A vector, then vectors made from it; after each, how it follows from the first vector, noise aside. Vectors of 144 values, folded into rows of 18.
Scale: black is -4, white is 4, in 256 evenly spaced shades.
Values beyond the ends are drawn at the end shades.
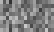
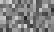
sign-scrambled.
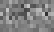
reversed, partly zeroed.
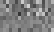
reversed, partly zeroed.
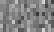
reversed, negated, partly zeroed.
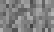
reversed, shrunk.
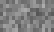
reversed, negated, shrunk.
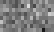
reversed, partly zeroed.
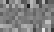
reversed, negated, partly zeroed.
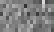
reversed, negated, partly zeroed.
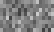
reversed, partly zeroed.
